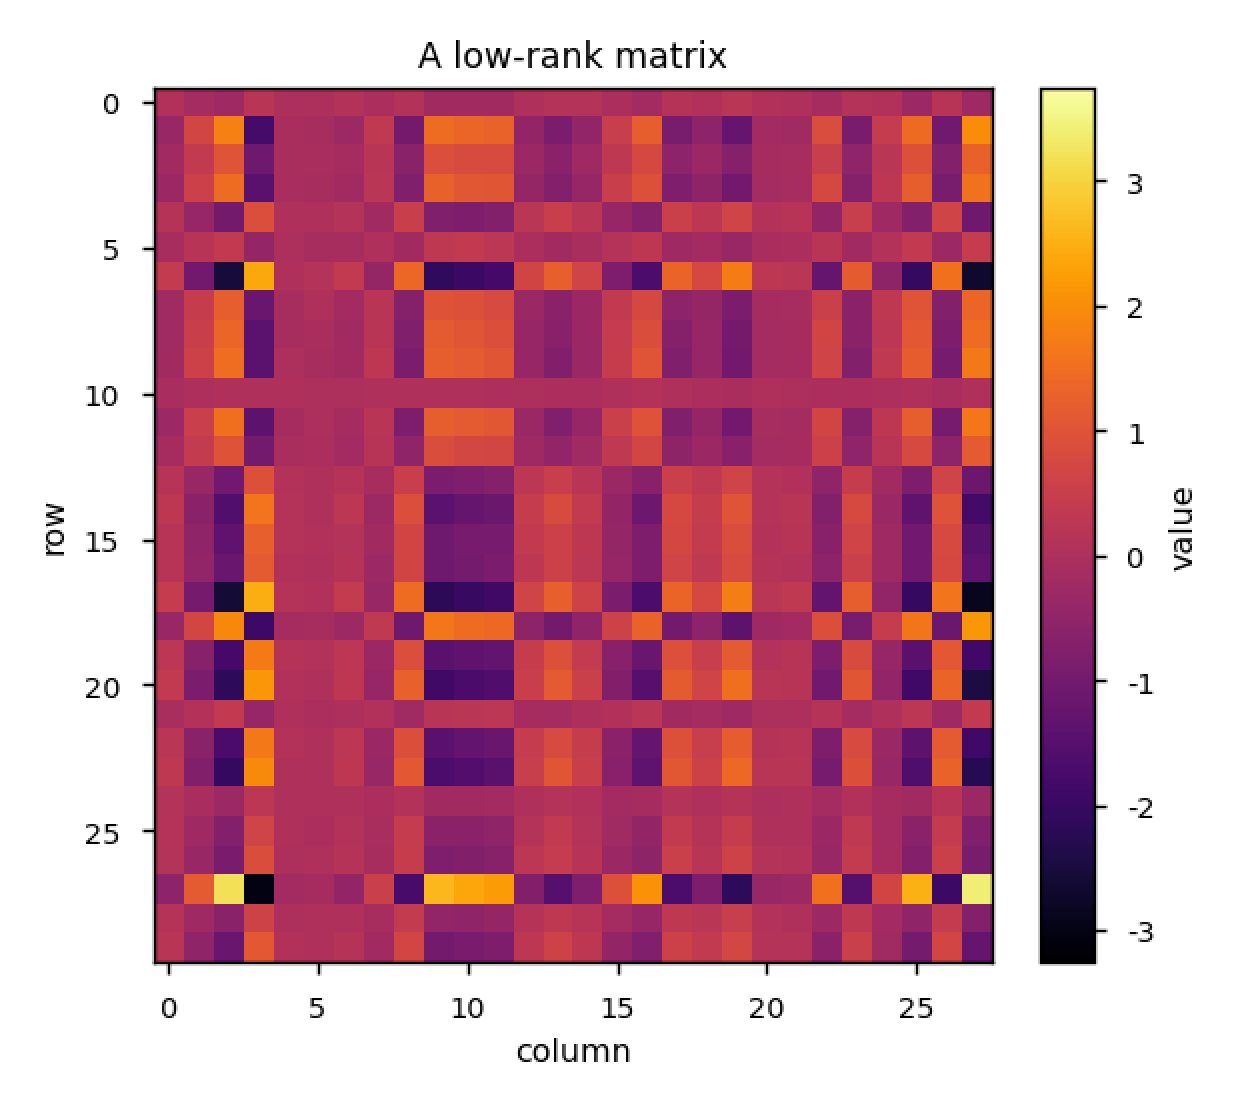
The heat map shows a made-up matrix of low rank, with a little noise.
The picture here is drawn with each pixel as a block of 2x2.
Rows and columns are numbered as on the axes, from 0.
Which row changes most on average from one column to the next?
27
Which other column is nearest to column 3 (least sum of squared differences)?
19
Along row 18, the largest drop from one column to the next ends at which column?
3
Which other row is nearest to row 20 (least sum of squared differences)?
23
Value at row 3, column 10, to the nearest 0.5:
1
